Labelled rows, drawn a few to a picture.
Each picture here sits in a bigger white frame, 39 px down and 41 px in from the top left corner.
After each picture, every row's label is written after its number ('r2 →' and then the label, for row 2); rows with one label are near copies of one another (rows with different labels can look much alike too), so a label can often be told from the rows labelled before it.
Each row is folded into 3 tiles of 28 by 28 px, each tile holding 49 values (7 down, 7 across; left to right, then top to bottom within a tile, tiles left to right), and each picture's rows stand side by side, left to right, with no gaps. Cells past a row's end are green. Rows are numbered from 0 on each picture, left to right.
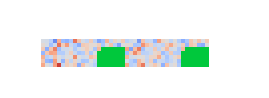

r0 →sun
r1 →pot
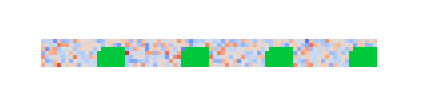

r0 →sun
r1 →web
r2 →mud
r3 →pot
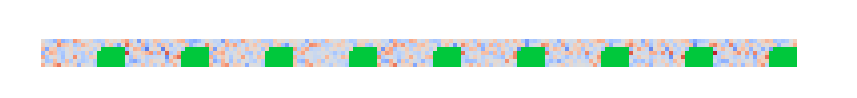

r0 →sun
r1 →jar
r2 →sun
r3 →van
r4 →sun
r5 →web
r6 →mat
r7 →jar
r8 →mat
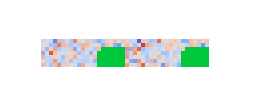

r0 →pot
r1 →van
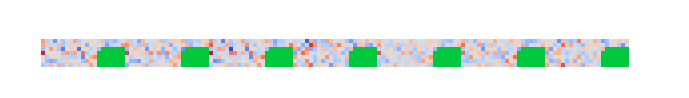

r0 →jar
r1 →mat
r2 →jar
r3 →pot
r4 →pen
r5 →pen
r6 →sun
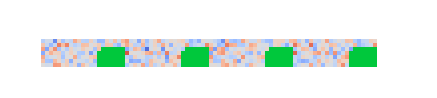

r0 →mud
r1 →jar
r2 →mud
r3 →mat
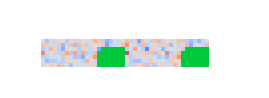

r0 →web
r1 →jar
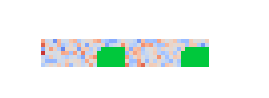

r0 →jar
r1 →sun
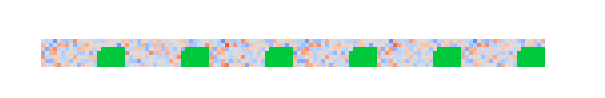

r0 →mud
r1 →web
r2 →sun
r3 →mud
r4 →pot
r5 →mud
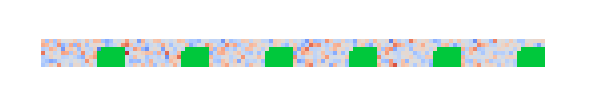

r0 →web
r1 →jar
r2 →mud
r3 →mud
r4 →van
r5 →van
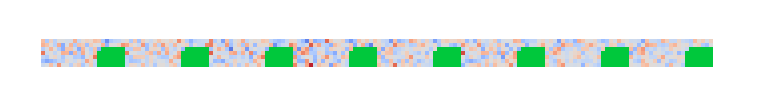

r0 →web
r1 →web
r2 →jar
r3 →sun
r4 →sun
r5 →mat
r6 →pot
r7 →mud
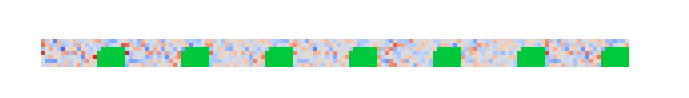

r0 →jar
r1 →mat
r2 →pen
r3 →jar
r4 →van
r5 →mud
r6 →pen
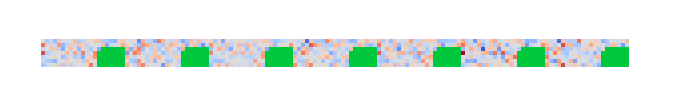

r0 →mat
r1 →pot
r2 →web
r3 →pot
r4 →pen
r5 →jar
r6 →van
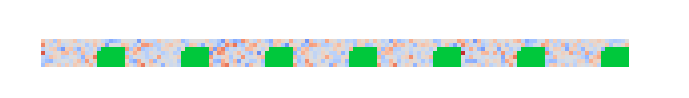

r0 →pen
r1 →van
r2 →mud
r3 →pot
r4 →sun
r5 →jar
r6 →pen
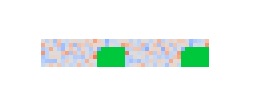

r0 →web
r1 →web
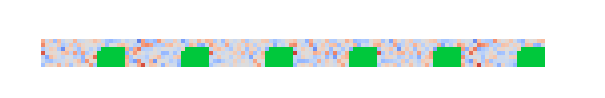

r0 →pen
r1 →van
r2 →mat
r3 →mat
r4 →mat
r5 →van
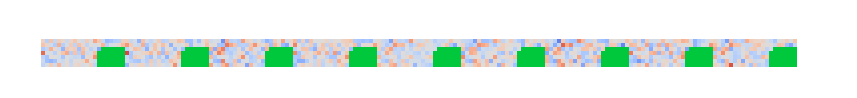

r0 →web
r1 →mat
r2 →pot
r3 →pen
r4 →van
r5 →mud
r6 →mud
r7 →web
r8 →van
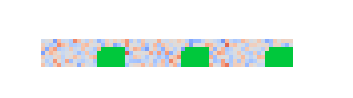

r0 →pot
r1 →pen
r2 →sun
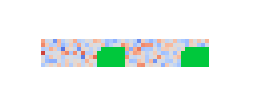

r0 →jar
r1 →mud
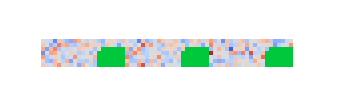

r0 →mud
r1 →sun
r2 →jar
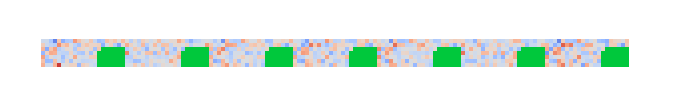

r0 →sun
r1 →web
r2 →van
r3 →mud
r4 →van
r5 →mat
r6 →mud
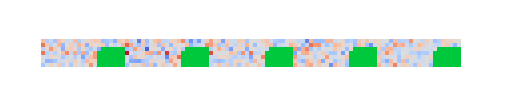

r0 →mat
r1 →jar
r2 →jar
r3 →mud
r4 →van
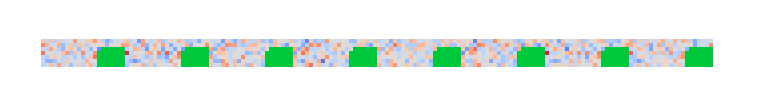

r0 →web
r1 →mat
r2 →mud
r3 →mud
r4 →pot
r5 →pot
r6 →mat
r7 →web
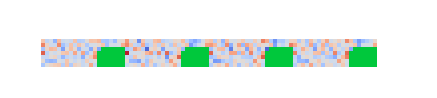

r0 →mat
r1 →jar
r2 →web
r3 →web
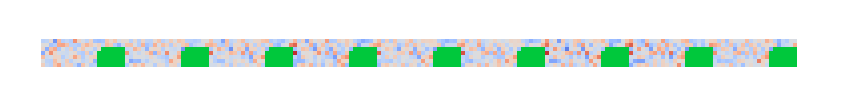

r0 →pot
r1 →web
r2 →jar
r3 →pen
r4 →pen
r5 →pen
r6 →jar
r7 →mat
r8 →web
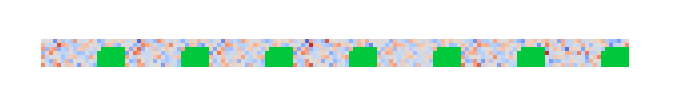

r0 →van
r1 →pot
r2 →pot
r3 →pot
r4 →pot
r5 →sun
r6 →jar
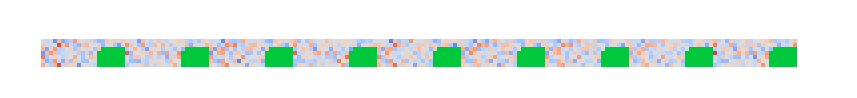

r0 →sun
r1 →mat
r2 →mud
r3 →pen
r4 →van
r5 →mud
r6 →mud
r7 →mud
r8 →mat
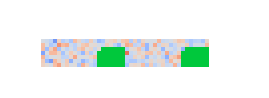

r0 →mud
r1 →pen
